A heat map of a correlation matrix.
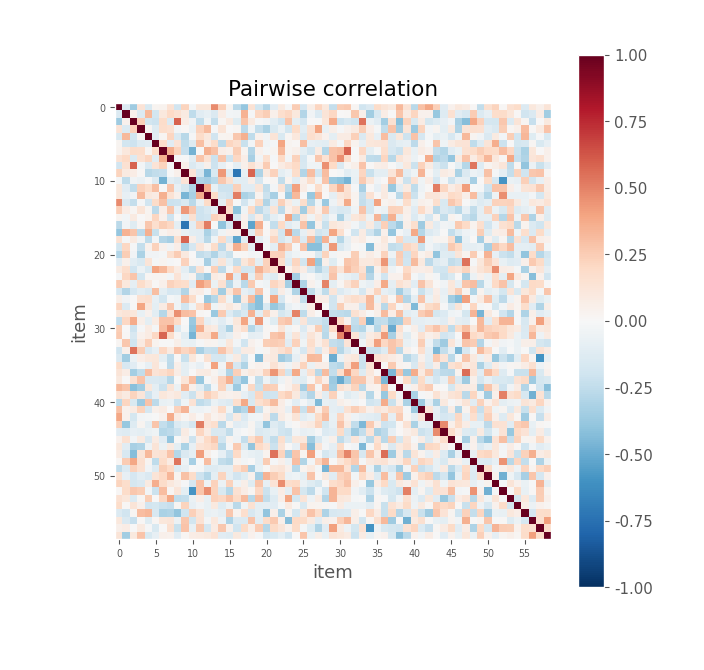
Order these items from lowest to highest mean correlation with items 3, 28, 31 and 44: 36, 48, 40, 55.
40, 55, 36, 48
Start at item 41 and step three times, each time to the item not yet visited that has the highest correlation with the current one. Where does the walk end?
14
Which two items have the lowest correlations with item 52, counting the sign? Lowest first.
10, 50
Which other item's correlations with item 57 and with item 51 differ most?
5
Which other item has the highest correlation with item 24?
28
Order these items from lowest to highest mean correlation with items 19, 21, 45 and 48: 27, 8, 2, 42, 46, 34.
27, 34, 42, 46, 2, 8
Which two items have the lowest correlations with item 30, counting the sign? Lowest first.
37, 10
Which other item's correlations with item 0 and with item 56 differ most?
39
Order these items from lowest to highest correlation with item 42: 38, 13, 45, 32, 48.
45, 32, 13, 48, 38
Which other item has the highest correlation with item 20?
50
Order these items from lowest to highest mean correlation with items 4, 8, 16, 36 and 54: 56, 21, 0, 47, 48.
0, 56, 21, 47, 48
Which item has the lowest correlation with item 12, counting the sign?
9
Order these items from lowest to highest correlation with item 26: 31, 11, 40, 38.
40, 11, 31, 38
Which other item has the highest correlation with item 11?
43
